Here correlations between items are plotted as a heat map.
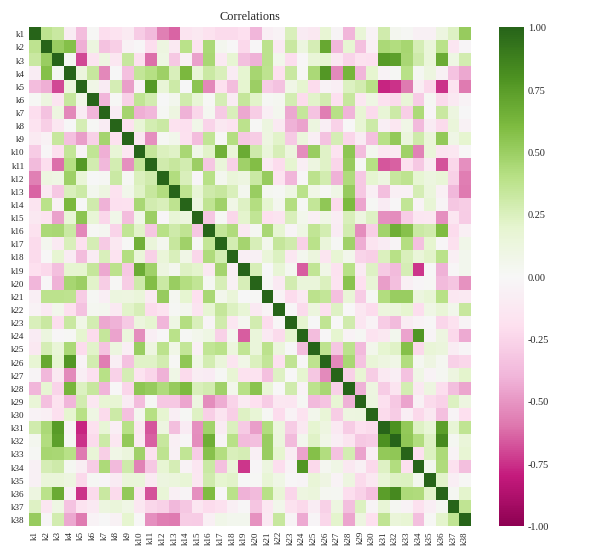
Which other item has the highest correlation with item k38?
k1
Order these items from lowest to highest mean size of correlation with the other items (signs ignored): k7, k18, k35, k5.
k35, k18, k7, k5
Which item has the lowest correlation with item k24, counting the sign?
k19
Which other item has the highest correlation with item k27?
k7
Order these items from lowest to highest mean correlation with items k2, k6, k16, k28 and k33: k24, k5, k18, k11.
k5, k24, k11, k18
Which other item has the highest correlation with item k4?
k26
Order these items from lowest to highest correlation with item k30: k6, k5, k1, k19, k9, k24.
k9, k24, k1, k6, k19, k5
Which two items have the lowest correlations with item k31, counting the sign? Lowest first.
k5, k11
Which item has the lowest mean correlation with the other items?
k29
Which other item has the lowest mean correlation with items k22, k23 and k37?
k12
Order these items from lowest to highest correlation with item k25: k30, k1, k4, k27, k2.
k27, k1, k30, k2, k4
